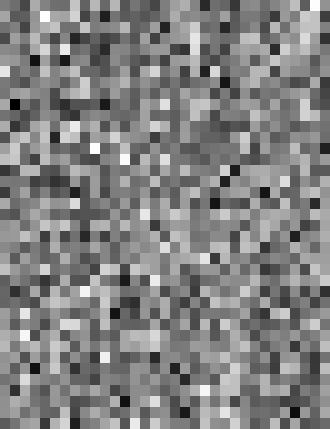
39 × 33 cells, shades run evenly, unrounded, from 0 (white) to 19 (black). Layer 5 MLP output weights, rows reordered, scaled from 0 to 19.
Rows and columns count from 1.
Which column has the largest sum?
9
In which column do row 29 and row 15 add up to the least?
17
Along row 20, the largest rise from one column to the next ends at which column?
16
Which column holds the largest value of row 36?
2
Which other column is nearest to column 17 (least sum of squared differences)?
15
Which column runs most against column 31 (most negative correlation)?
11
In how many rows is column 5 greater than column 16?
18
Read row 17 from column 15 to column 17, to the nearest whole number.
10 5 11
